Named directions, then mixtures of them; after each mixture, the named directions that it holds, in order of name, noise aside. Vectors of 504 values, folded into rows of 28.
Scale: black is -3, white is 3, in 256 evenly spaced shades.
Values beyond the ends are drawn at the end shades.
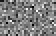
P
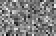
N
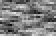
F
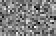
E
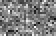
E, F, N.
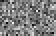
E, N, P.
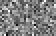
E, N.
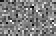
P.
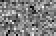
F, N, P.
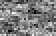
F, N.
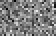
N, P.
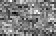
F, N, P.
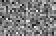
E, P.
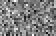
N.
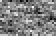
E, F, P.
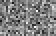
E, P.
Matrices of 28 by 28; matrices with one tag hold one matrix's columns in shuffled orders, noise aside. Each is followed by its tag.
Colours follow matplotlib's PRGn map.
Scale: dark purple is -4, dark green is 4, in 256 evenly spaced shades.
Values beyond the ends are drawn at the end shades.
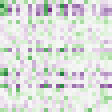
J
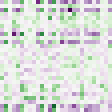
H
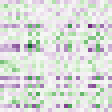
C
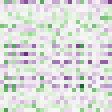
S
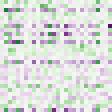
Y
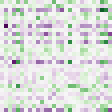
Y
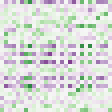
S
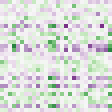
C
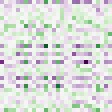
S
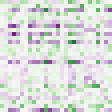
Y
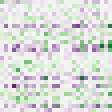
C
